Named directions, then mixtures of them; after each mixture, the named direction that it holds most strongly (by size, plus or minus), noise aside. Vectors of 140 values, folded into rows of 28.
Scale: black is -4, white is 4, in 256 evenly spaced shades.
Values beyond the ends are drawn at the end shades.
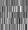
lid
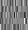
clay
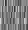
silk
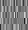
clay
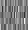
silk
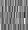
silk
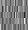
clay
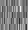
lid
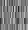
silk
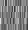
silk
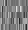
lid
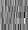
silk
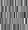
clay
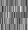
lid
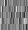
silk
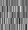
lid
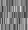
lid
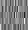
clay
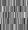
clay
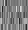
lid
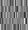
clay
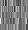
silk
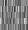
silk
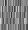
silk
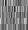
silk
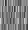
silk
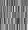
silk
